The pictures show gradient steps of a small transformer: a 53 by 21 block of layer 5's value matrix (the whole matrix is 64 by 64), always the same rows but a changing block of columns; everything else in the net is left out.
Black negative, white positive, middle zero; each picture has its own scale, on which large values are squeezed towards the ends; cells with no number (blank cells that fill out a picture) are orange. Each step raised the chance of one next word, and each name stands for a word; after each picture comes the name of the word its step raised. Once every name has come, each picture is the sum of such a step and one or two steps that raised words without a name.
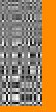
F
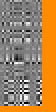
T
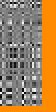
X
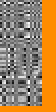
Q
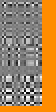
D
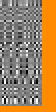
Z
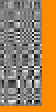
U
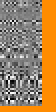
U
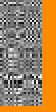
Q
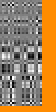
F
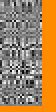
Z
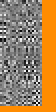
T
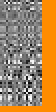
F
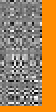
T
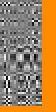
D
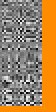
T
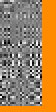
F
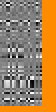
U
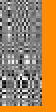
U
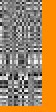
U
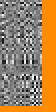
D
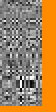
F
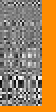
X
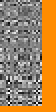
T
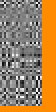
X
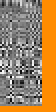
Z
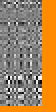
X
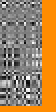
X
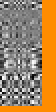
X
